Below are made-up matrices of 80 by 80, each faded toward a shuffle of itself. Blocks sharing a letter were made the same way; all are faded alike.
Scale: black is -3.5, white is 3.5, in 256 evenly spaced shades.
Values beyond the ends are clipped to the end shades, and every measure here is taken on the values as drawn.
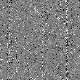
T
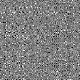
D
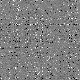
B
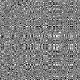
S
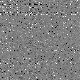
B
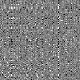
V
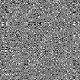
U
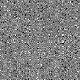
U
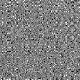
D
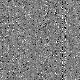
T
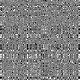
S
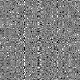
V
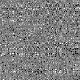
U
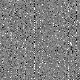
T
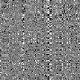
V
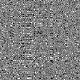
D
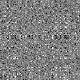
D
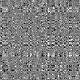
S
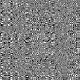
V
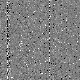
T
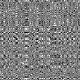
S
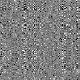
V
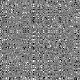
V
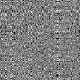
V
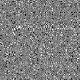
D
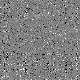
B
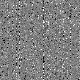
T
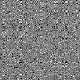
U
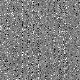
T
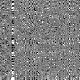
V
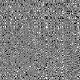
U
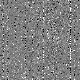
T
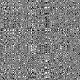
V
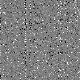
B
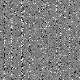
T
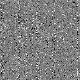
T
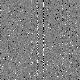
T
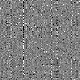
V
